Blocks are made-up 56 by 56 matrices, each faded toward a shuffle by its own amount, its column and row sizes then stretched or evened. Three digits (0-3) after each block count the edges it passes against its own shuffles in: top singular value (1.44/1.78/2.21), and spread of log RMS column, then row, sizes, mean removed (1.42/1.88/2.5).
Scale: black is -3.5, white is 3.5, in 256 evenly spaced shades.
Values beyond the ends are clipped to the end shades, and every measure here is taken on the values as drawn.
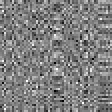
3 2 0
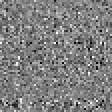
1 1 2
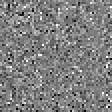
0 1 0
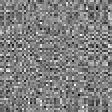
3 2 0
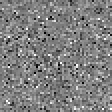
0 0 1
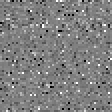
1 0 2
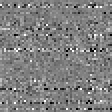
0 1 3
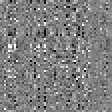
3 3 1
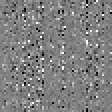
0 3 0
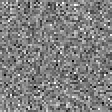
1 0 1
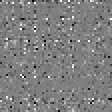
0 2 2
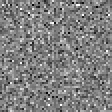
0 1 0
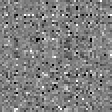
2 2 1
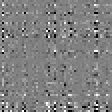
3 3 3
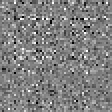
2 2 2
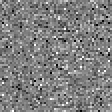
1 1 0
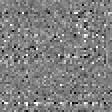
2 1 2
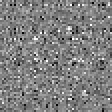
2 1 2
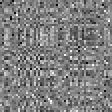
3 1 1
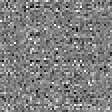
2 1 1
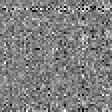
2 2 2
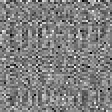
3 0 2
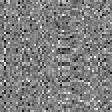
3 1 0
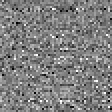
2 0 2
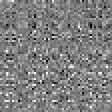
3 2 2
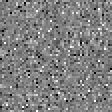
1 0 0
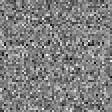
2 0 1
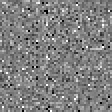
1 1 1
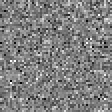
1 0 1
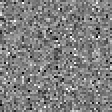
0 2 0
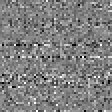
0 0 3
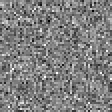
2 0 0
